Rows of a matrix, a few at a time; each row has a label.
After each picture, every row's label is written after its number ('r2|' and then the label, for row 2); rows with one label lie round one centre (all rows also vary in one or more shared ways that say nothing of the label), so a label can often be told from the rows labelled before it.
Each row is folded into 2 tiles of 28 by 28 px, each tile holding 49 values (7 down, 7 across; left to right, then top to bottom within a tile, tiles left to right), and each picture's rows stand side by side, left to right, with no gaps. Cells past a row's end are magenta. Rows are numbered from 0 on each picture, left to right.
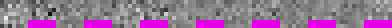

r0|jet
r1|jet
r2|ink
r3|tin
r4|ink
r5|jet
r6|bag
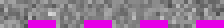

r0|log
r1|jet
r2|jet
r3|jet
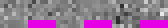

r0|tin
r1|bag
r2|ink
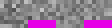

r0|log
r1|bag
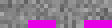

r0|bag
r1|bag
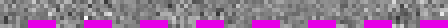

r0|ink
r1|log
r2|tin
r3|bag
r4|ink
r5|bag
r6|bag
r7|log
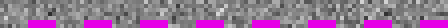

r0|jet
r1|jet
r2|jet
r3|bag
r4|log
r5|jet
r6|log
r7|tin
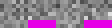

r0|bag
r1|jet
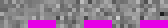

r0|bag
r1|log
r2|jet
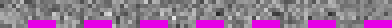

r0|tin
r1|tin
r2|jet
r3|jet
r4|bag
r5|ink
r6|tin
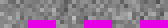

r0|tin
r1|tin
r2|tin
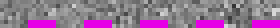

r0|tin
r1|ink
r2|tin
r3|ink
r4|log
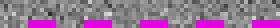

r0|bag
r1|ink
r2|bag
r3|jet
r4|bag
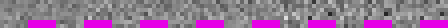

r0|tin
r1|bag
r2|jet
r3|jet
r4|bag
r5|tin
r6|jet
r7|tin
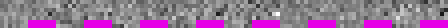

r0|bag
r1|jet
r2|jet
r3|jet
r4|tin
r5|tin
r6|tin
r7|tin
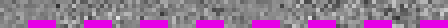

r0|jet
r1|jet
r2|tin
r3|log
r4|log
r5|jet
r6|ink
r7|log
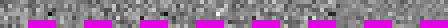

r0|jet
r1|log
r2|jet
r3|ink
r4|tin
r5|bag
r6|ink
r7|tin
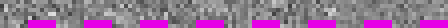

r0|ink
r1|log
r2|tin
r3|ink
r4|ink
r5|tin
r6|tin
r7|jet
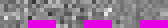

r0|tin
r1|tin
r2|tin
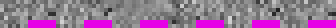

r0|jet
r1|log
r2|bag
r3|ink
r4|log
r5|jet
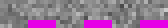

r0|log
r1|jet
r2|jet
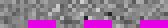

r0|bag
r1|jet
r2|log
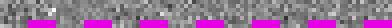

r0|tin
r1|log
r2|log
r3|bag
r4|ink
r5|ink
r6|tin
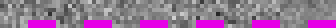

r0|bag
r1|jet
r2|tin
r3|tin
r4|ink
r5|tin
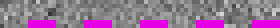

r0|ink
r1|jet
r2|jet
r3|tin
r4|log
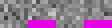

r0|log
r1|jet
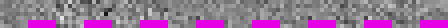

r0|bag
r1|bag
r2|log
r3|tin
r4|log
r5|tin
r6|bag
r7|ink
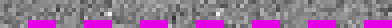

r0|bag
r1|tin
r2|ink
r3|jet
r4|jet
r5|ink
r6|ink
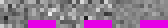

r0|log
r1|tin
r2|ink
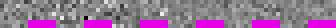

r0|ink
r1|tin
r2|log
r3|jet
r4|ink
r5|log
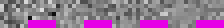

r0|jet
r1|bag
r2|bag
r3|ink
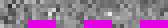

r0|jet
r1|tin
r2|tin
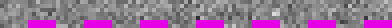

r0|ink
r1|log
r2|ink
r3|ink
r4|log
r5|jet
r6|ink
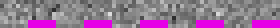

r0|log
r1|tin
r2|log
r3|ink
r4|jet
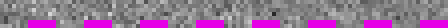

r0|ink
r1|log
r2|log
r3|jet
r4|bag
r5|tin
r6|tin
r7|bag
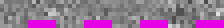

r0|tin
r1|bag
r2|bag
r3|log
